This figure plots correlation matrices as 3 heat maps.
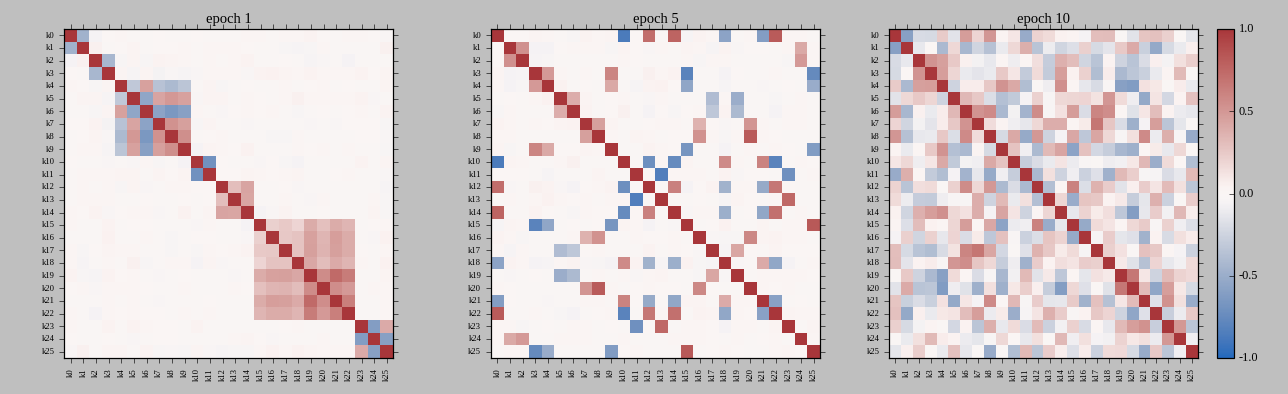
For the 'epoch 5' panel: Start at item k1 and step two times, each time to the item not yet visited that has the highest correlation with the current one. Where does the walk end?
k24
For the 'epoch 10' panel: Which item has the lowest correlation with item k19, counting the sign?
k4
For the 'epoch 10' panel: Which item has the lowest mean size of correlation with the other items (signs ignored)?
k24
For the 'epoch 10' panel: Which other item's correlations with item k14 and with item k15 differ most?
k9
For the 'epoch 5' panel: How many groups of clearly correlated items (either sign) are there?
6
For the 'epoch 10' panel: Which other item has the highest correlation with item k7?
k17
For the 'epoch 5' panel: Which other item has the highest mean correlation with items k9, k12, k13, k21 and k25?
k23
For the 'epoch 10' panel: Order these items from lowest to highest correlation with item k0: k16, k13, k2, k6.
k2, k16, k13, k6
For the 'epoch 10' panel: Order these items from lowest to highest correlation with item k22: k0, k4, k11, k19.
k19, k11, k4, k0
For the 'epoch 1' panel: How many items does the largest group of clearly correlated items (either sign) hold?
8
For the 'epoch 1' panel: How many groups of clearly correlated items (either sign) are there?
7
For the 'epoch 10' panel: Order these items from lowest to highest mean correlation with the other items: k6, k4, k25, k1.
k1, k25, k4, k6
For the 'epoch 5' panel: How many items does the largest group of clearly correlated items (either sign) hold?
7
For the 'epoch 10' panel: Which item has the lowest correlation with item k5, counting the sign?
k21
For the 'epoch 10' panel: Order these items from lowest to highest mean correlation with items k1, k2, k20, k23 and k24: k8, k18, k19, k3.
k18, k8, k3, k19
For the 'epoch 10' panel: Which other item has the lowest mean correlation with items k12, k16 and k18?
k11
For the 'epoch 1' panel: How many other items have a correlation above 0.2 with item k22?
7
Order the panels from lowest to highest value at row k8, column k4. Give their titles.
epoch 1, epoch 5, epoch 10
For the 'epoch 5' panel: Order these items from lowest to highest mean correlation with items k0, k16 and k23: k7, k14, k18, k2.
k18, k2, k7, k14
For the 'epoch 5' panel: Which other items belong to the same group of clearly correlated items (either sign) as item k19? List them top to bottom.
k5, k6, k17
